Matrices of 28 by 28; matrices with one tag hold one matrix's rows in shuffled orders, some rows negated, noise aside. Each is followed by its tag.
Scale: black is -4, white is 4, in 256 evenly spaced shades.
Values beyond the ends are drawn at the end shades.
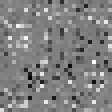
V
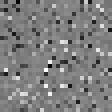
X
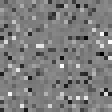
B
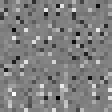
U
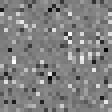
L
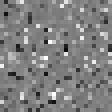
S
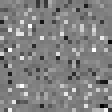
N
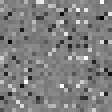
B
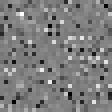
L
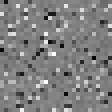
S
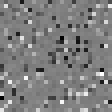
B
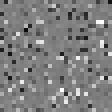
B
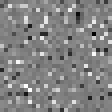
V
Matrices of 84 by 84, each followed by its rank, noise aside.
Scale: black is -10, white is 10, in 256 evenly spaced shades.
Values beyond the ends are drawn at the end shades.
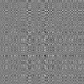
two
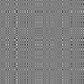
one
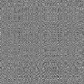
six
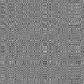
three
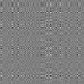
two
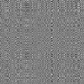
three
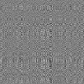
four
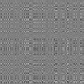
two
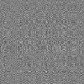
six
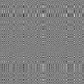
one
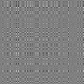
one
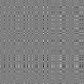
one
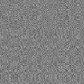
six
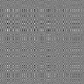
one
